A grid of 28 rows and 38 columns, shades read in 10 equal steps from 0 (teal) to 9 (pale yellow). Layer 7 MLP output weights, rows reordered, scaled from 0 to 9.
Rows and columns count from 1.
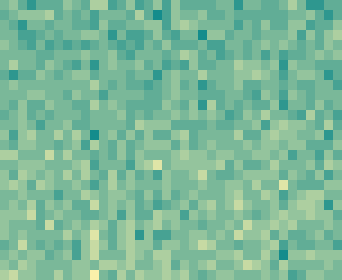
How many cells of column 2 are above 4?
9
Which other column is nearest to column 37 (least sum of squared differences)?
18
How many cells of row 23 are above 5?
7
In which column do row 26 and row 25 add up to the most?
11
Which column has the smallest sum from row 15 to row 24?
16
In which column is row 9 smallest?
23
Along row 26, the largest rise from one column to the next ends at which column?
33
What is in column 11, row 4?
5
